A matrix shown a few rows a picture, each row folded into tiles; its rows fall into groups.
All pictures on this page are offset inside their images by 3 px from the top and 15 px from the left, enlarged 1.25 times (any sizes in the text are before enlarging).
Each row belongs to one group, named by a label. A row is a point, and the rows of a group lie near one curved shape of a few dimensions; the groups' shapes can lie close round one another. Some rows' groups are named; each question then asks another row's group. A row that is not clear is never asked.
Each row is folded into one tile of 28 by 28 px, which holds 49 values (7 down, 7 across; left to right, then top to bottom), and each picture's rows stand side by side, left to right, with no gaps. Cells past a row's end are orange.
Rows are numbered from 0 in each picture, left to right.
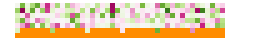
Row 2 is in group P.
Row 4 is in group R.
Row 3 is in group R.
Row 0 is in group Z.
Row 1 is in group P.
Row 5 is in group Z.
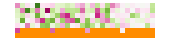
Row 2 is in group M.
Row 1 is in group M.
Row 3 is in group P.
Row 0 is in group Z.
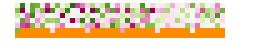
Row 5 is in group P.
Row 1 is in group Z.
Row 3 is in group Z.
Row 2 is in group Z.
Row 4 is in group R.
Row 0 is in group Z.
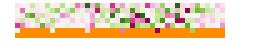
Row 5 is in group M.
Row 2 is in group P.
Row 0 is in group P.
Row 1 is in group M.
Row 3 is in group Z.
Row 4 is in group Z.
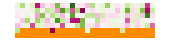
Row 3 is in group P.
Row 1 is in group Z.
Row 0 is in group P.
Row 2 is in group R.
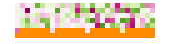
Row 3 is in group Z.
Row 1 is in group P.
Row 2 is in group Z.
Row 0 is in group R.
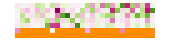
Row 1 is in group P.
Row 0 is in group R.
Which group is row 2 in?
P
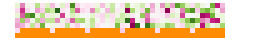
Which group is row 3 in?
Z
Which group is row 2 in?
R
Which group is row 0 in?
P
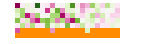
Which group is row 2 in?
R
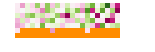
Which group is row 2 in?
Z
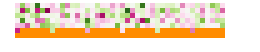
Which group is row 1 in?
R
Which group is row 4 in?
M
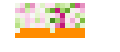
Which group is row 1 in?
Z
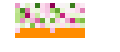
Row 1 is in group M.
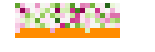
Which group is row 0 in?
P
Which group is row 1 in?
Z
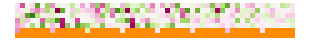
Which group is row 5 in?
P
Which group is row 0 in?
P
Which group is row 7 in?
R
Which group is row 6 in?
P
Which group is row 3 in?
Z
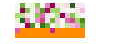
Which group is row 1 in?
M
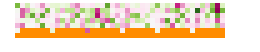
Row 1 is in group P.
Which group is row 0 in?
P
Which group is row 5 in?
P
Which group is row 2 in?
M
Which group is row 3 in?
P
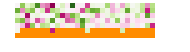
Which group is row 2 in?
M
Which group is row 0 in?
Z
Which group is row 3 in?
P
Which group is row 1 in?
M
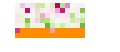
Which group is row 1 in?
R
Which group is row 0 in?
R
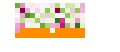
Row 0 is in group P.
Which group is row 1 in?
Z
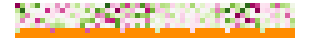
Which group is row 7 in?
R
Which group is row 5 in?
P
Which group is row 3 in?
P
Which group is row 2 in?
Z
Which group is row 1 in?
R
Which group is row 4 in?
R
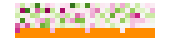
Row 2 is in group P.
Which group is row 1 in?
R
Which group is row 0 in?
Z
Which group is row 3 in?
M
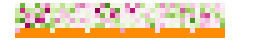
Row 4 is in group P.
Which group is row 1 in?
M
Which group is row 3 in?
R
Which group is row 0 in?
Z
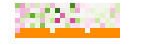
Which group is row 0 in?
P
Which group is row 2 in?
P
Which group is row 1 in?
M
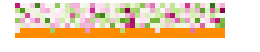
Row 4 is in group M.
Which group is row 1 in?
P
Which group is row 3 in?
Z
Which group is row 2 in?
P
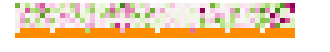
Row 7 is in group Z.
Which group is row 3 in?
P
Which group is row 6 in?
R
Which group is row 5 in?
R
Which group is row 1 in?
M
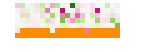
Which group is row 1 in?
R
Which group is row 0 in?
R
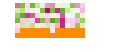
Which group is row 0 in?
M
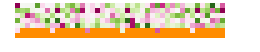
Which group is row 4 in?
P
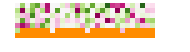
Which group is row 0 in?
Z
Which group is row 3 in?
M
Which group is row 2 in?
Z
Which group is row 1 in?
P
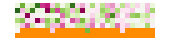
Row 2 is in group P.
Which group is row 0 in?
Z
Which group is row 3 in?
P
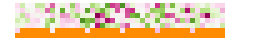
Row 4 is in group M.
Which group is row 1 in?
M
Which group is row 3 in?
P
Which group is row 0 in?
R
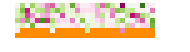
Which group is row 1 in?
M
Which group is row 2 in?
R
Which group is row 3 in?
M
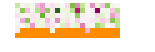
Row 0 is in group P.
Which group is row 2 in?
R
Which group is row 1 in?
P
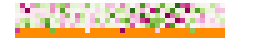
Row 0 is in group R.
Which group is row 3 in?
Z
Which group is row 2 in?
P
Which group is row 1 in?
R
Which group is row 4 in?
Z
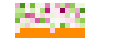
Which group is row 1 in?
R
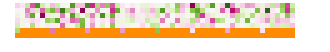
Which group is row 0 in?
R
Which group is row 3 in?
R
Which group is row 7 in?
P
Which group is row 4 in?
M
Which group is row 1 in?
Z
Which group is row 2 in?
P
